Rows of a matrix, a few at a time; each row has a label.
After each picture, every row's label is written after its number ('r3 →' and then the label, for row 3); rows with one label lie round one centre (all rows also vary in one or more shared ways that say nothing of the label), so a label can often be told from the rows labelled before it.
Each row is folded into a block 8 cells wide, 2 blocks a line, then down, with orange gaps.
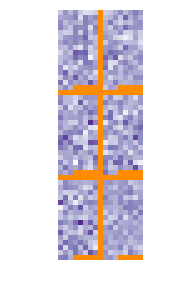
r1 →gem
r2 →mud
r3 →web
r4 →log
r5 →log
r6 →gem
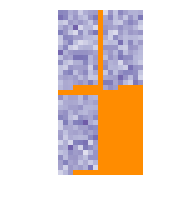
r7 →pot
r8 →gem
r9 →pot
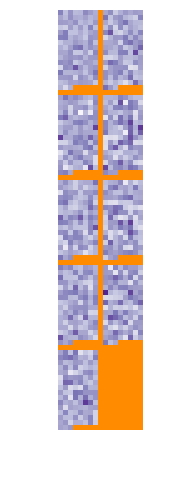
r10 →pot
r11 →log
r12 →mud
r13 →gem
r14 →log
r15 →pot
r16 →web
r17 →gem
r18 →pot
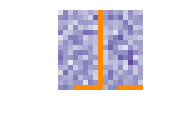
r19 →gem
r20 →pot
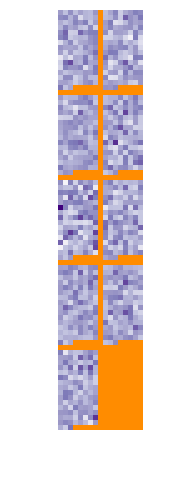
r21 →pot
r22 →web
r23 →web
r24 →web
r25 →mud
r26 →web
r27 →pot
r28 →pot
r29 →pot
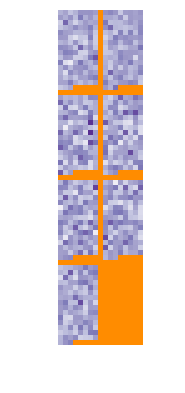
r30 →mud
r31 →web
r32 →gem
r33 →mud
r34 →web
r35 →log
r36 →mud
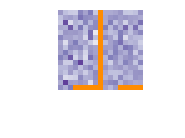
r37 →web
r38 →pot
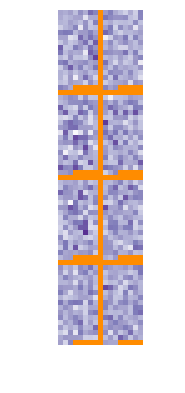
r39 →mud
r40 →log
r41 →web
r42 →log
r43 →pot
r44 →pot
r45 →web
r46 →mud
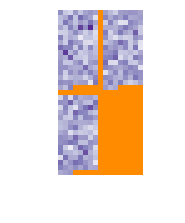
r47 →log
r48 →gem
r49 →gem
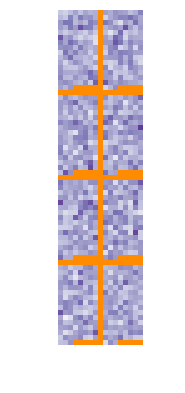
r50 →log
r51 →web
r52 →mud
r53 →mud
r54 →gem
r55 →log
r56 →web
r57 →mud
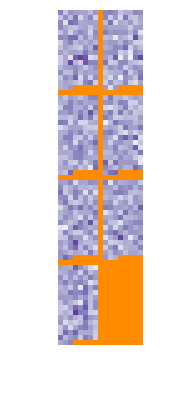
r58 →pot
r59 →web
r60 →pot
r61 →log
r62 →log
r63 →pot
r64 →gem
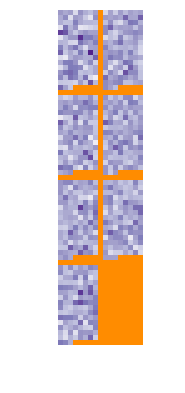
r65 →log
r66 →gem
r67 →gem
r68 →pot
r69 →web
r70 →pot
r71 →mud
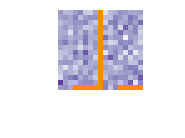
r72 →gem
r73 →gem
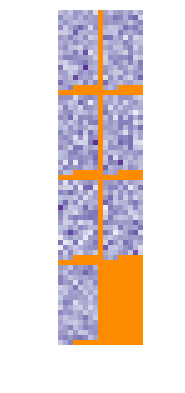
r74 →gem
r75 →pot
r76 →web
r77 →gem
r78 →mud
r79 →pot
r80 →web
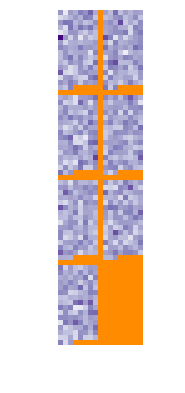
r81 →mud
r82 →pot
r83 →web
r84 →web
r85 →gem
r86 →web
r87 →pot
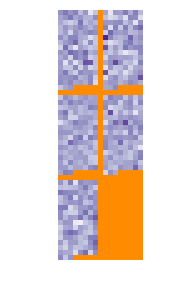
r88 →pot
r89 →mud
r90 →log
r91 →web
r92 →web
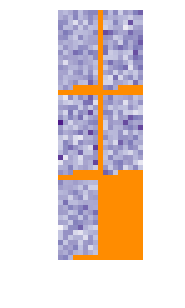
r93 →mud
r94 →mud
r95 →mud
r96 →gem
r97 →log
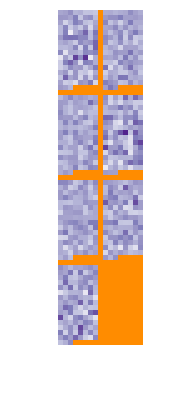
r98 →pot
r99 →gem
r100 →mud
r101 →mud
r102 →pot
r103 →pot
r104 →web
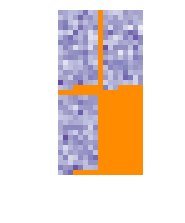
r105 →web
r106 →gem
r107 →web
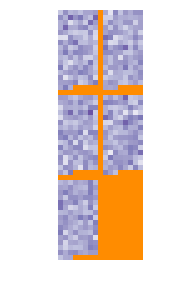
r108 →log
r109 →mud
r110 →log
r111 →gem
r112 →mud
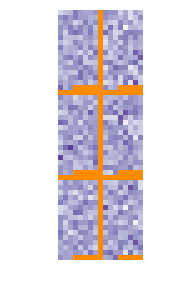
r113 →gem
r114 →pot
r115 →pot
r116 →pot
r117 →gem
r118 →gem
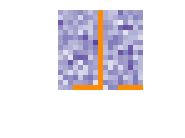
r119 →mud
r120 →mud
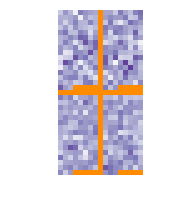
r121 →log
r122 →gem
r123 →web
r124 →gem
